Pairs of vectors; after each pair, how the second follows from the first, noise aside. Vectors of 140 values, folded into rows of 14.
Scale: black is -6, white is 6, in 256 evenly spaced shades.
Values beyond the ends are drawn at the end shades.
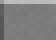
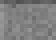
negated, shrunk.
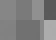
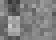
wrapped around, negated.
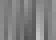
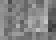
wrapped around, negated.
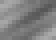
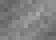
negated, shrunk.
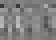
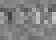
reversed, partly zeroed.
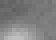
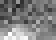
scaled up.
